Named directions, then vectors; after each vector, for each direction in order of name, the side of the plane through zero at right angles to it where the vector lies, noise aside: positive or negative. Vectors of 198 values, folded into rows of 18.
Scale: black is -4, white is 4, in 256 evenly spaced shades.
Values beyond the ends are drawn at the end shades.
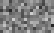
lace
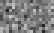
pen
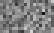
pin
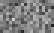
positive, negative, positive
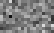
negative, negative, positive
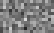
positive, negative, negative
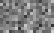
positive, positive, positive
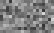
positive, positive, negative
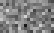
negative, negative, negative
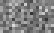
negative, positive, negative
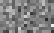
negative, negative, negative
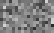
positive, positive, negative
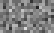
negative, positive, positive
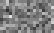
positive, positive, negative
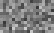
negative, positive, positive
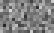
negative, positive, positive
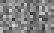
negative, positive, negative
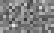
negative, positive, negative
